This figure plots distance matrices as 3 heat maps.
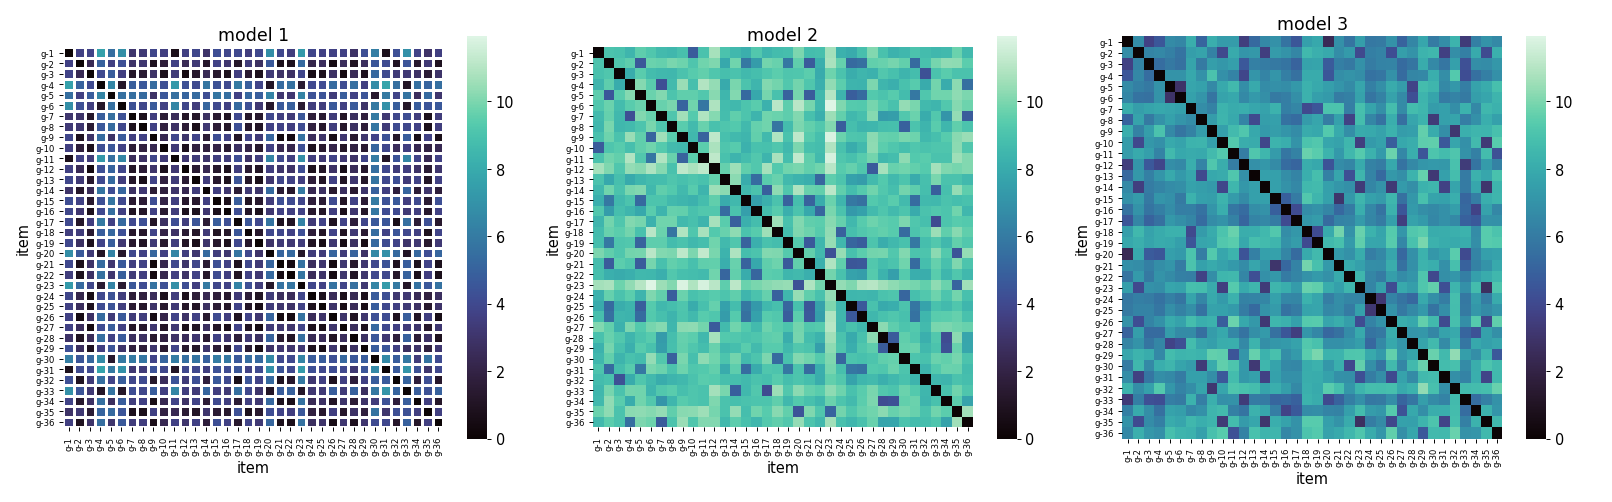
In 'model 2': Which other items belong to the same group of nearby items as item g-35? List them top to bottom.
g-20, g-23
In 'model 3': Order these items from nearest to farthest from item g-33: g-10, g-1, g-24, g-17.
g-1, g-17, g-24, g-10
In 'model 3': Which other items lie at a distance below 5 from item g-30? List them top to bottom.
g-8, g-13, g-22
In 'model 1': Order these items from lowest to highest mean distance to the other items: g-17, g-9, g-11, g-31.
g-9, g-17, g-11, g-31
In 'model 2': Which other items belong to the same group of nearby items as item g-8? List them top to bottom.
g-18, g-24, g-30
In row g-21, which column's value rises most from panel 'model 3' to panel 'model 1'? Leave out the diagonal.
g-15
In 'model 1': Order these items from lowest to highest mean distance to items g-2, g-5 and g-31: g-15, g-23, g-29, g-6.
g-29, g-15, g-6, g-23
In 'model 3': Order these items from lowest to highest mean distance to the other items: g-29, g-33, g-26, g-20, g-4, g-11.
g-33, g-4, g-20, g-26, g-11, g-29
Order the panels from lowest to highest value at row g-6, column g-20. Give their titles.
model 1, model 3, model 2
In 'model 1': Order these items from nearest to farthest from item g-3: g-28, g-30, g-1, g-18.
g-18, g-28, g-1, g-30
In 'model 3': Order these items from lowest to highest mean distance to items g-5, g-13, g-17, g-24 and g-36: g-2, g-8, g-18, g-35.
g-8, g-2, g-35, g-18
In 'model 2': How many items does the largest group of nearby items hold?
8
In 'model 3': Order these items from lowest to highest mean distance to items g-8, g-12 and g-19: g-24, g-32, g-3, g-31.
g-3, g-24, g-31, g-32
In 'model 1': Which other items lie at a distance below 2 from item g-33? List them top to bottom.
g-4, g-6, g-20, g-23
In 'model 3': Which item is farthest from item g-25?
g-32
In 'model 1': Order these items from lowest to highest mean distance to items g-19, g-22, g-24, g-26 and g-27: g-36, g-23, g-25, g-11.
g-25, g-36, g-11, g-23
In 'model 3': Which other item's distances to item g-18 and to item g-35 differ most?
g-23
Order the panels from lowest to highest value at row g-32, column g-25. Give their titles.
model 1, model 2, model 3
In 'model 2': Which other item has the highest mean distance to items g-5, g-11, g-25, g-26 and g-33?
g-23
